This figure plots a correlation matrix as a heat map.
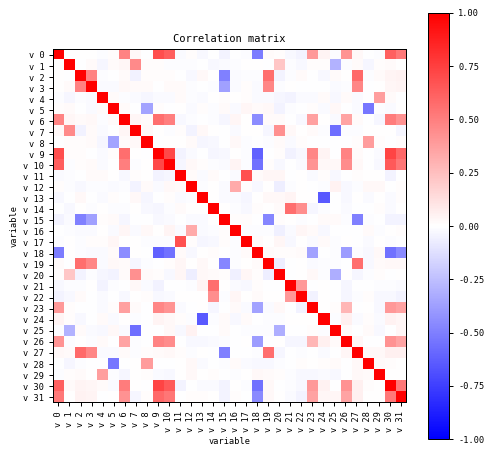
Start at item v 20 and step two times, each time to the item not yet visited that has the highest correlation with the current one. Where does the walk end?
v 1
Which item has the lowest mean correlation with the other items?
v 18
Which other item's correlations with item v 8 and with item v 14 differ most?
v 21
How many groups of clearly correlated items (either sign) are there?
9
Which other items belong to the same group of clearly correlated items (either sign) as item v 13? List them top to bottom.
v 24
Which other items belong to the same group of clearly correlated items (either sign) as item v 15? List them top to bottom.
v 2, v 3, v 19, v 27
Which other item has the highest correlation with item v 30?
v 9
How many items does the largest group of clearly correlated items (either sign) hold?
9
